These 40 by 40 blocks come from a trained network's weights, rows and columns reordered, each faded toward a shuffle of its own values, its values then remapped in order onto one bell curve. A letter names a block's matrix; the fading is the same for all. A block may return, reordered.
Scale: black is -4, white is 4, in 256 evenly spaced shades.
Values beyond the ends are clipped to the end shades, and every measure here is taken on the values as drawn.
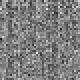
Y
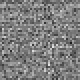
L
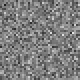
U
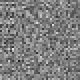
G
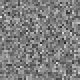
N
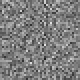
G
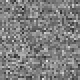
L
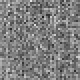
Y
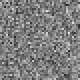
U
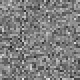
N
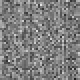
Y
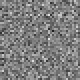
U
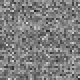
L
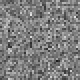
L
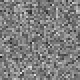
U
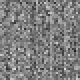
Y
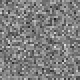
N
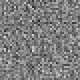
N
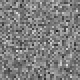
N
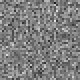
N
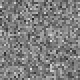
U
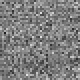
L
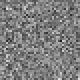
N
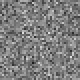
U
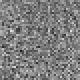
N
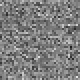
L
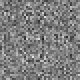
G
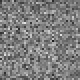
L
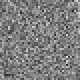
U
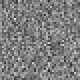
G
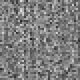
Y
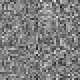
G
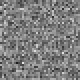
L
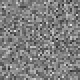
U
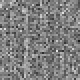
Y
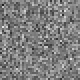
N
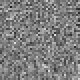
G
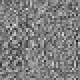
G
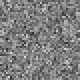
U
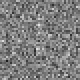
N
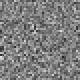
G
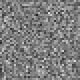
N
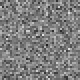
U
